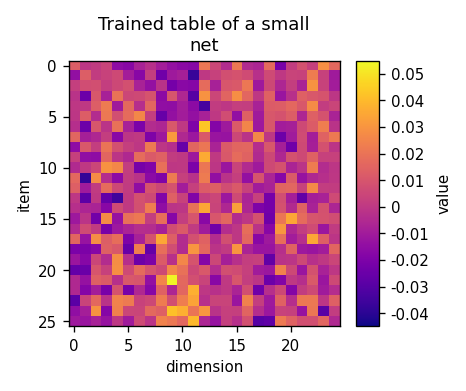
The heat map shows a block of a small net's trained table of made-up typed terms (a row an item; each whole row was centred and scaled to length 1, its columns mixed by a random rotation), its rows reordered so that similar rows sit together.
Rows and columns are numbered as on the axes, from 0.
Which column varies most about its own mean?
11
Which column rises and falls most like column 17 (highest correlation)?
24
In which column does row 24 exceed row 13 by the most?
4
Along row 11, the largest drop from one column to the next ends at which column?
1
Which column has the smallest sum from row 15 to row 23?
18
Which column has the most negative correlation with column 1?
9
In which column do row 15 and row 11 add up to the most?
20
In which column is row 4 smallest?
12
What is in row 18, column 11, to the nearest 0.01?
0.03
